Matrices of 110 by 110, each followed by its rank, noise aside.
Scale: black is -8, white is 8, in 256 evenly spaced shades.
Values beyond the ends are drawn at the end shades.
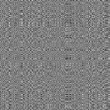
four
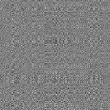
six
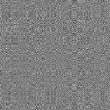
six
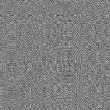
five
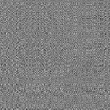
six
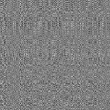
seven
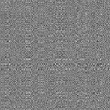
seven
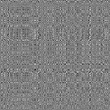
four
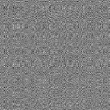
six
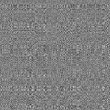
five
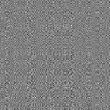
five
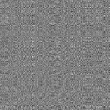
six
